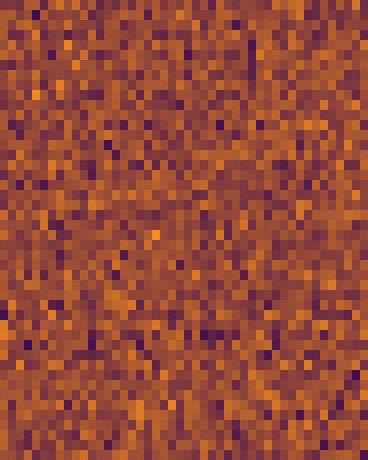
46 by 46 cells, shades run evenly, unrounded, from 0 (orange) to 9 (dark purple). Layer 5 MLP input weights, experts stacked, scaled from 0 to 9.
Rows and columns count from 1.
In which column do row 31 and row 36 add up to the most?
34
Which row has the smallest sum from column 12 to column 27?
41
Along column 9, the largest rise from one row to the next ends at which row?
4
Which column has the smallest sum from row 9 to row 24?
44
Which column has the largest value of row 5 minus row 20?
45
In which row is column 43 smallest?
17
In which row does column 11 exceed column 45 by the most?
20
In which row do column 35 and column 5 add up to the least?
10
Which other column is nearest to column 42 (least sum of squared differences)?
33
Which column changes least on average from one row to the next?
31
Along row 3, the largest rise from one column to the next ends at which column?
26
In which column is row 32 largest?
1
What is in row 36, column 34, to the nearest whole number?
8
